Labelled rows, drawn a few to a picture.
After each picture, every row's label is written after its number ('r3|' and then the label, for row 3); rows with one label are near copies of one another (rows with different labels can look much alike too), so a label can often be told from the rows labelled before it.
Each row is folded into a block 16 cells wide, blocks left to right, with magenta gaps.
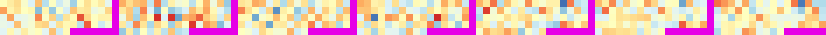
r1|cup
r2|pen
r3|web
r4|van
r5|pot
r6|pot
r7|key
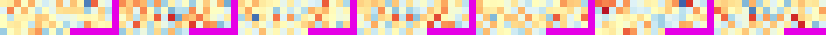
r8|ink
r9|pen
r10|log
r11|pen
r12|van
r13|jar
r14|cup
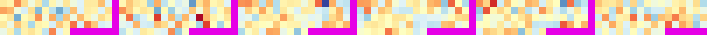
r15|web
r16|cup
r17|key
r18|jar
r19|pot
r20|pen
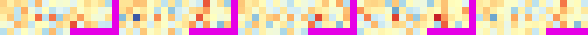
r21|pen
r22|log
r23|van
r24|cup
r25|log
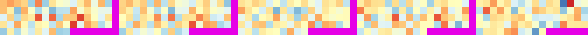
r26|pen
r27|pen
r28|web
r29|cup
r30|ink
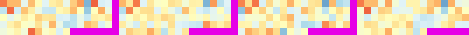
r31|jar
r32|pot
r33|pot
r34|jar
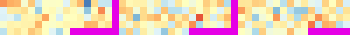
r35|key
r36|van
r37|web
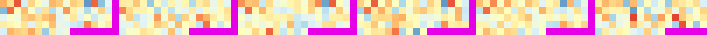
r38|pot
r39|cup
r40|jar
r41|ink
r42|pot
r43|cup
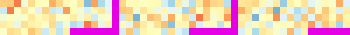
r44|pot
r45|van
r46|web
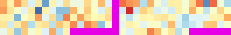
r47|web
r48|jar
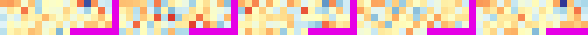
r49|key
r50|pen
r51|pot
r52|web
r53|key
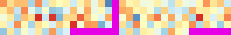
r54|pen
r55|van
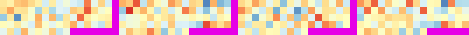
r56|log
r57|pot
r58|web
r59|pot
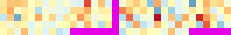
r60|log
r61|cup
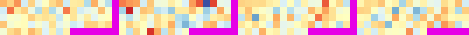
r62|pot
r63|jar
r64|log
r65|web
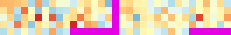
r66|pen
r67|van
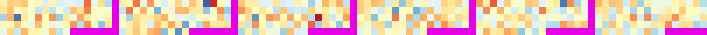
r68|log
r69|ink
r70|van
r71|web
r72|pot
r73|pen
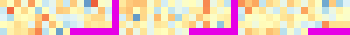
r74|ink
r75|log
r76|pot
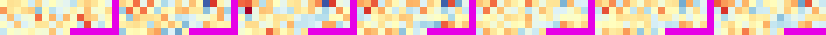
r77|cup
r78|ink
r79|jar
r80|pot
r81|pot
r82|pot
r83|jar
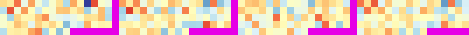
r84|ink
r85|pot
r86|cup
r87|pot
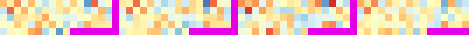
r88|ink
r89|ink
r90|jar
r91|pot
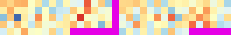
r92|log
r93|pen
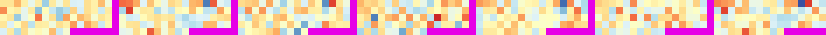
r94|web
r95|jar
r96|ink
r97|van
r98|key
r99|pen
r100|jar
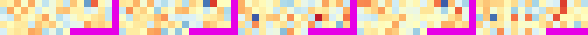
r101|ink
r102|ink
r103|van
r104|key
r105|log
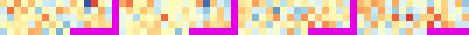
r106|ink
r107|key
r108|web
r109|pen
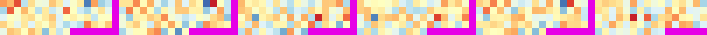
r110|pot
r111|ink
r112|van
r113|van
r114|ink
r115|pen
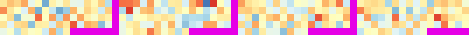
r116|web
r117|jar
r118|van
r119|cup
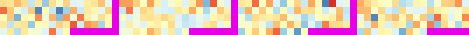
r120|web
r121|jar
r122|ink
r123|van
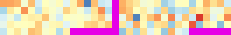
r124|key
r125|van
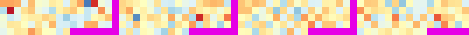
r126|jar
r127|van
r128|web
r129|cup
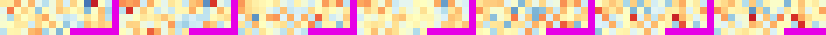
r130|ink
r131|jar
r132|van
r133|key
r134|web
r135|cup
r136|cup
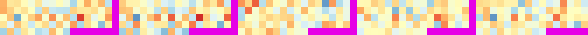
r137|van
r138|van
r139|pot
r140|cup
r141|log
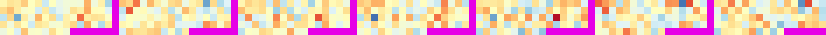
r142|log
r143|pot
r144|cup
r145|log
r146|van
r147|jar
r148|ink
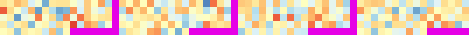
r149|web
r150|ink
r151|pen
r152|web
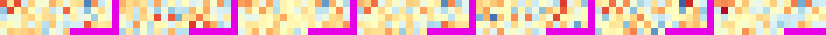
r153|pot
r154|pen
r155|key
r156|pot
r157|log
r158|ink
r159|jar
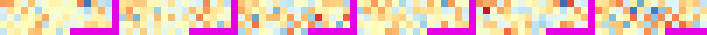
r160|key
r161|log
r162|van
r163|ink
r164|jar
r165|web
